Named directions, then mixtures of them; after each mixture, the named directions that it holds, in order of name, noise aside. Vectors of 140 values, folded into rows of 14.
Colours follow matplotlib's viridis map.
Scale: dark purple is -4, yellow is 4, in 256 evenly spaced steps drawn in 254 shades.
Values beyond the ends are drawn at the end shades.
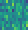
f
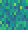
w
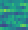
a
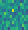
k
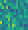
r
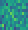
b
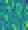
f.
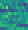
a, r.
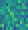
b.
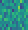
k, w.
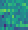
a, b.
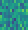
b, k, r.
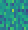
b, k.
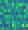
a, f, r.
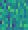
r.
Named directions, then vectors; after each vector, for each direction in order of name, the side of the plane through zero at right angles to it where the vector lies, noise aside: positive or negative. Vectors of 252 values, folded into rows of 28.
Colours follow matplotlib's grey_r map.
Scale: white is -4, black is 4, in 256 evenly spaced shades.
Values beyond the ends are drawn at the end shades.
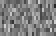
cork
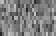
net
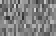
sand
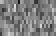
positive, positive, positive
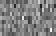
positive, negative, negative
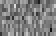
negative, positive, positive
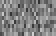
negative, positive, negative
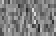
positive, positive, negative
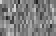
positive, positive, positive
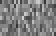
positive, negative, negative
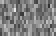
positive, positive, positive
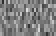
negative, negative, positive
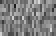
positive, negative, negative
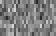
positive, positive, positive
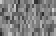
positive, positive, positive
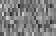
negative, positive, negative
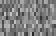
positive, negative, positive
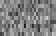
negative, positive, negative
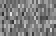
positive, negative, positive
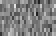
negative, positive, positive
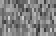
positive, positive, negative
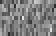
positive, negative, negative
